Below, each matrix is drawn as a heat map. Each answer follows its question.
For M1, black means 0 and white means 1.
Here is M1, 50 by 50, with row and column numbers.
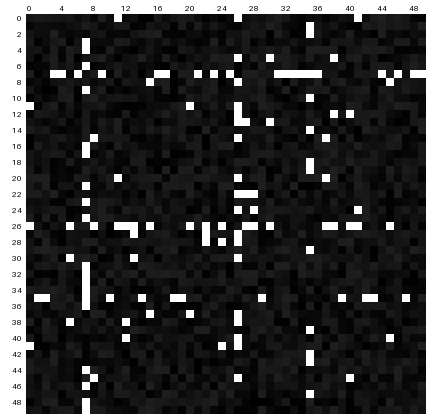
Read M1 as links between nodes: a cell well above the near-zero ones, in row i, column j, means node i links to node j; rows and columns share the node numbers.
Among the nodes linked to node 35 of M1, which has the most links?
node 7
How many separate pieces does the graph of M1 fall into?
2
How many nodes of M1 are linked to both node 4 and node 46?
1
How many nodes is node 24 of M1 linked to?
3
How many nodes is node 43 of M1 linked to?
1
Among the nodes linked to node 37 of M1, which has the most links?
node 26
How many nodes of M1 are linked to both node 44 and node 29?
0
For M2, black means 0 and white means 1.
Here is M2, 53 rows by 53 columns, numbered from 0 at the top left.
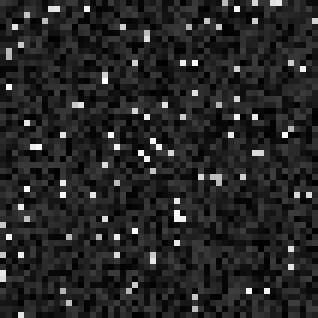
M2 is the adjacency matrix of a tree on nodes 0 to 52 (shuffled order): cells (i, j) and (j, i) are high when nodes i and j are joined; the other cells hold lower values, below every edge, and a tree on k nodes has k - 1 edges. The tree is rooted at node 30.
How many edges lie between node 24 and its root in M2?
2
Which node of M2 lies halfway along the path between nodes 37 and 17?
19
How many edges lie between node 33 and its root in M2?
3
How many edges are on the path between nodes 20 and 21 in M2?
6
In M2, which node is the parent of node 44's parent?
10
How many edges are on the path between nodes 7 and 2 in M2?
7
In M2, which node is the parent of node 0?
42
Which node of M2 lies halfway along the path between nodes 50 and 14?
39
